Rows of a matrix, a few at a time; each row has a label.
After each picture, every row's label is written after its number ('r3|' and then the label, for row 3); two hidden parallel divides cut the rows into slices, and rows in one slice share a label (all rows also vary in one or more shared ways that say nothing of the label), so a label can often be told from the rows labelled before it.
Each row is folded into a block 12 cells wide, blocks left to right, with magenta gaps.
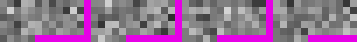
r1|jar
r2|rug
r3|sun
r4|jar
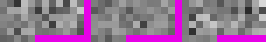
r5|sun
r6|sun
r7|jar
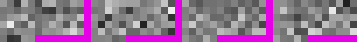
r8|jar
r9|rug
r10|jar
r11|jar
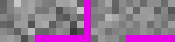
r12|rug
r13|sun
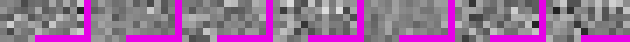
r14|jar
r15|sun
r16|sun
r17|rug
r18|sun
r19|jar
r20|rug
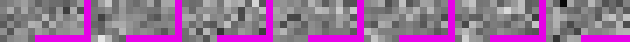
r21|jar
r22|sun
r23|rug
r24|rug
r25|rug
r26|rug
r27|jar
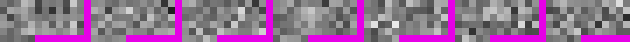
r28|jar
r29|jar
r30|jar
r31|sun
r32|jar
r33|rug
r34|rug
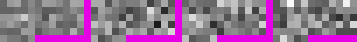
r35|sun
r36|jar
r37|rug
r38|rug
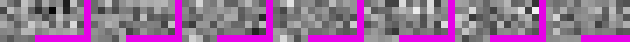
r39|jar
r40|rug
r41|rug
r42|rug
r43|rug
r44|rug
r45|rug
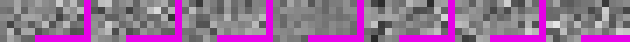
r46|rug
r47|rug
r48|jar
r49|sun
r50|jar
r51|jar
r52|jar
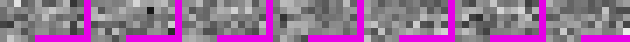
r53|rug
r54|rug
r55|rug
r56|sun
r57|jar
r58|rug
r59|jar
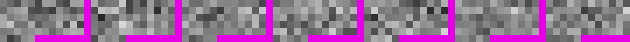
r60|jar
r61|jar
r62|sun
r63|rug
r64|jar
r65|sun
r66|sun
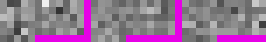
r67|sun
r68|sun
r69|jar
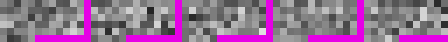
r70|jar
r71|rug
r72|jar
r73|rug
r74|jar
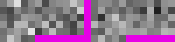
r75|rug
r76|jar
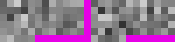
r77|sun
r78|rug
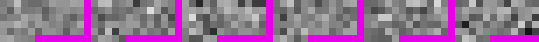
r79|sun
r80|sun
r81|sun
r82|sun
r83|sun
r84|rug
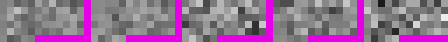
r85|sun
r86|sun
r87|rug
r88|sun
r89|jar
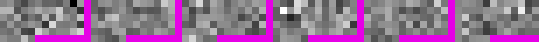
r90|jar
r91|sun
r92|rug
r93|jar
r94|sun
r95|rug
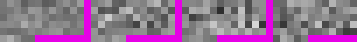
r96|sun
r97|sun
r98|jar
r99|rug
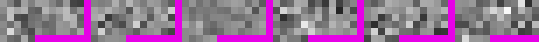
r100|sun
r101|rug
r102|sun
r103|jar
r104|rug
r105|rug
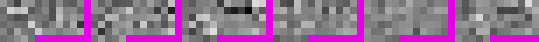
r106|jar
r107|jar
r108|jar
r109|jar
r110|sun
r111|sun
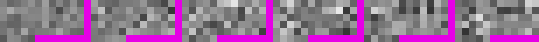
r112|sun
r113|jar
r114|rug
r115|rug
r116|jar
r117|jar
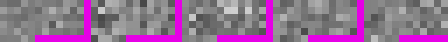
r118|sun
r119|sun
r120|rug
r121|sun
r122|sun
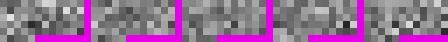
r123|rug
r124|sun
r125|sun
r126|rug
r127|rug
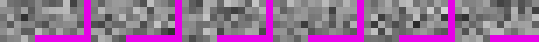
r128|sun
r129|rug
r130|sun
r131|rug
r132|rug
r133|jar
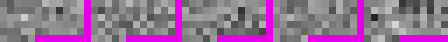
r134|sun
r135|rug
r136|rug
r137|sun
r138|jar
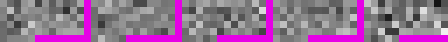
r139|jar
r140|sun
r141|rug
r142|jar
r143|jar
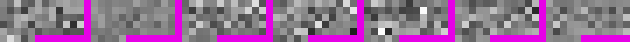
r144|rug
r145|sun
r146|rug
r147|rug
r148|jar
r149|jar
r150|jar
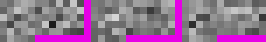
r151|rug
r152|sun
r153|rug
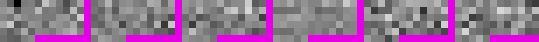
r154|jar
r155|rug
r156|rug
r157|sun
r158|rug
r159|rug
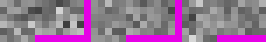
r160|jar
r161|sun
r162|sun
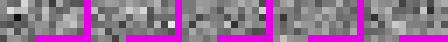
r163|sun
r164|rug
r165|rug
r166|sun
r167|jar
